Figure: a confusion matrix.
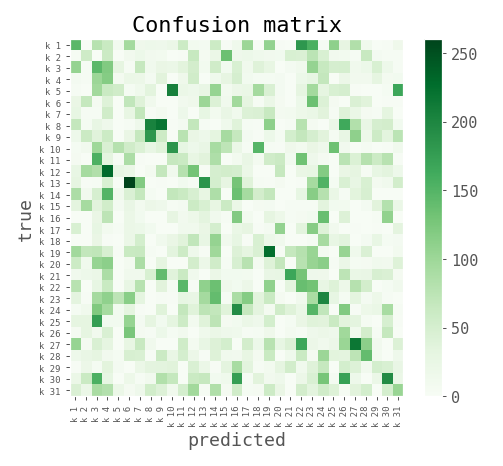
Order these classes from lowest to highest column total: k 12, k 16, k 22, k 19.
k 12, k 19, k 22, k 16
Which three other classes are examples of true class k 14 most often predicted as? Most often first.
k 4, k 16, k 23
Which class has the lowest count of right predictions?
k 17
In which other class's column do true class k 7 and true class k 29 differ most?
k 16
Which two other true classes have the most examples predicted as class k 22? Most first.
k 1, k 27
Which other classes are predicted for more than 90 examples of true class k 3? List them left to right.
k 1, k 4, k 23
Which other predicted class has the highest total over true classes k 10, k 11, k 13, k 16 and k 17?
k 6
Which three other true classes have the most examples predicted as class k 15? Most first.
k 2, k 9, k 10
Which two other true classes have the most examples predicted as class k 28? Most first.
k 27, k 11
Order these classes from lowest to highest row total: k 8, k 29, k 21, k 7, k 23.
k 7, k 29, k 21, k 8, k 23
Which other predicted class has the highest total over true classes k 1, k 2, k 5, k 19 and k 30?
k 23
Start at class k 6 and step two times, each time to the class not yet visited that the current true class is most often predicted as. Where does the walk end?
k 24
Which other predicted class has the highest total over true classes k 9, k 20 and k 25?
k 3
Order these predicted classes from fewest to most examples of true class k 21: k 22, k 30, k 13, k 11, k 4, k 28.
k 13, k 28, k 30, k 11, k 4, k 22
